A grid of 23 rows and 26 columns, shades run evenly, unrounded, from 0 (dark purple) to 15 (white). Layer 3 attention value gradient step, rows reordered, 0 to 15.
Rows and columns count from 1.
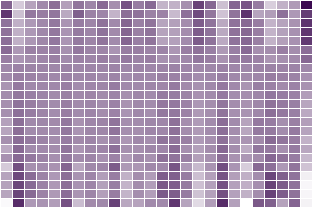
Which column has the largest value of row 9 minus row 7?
26
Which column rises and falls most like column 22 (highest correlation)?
10
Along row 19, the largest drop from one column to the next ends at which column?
2
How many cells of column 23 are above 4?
20
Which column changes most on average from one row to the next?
24
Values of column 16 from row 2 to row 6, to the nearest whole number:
6 8 8 8 7
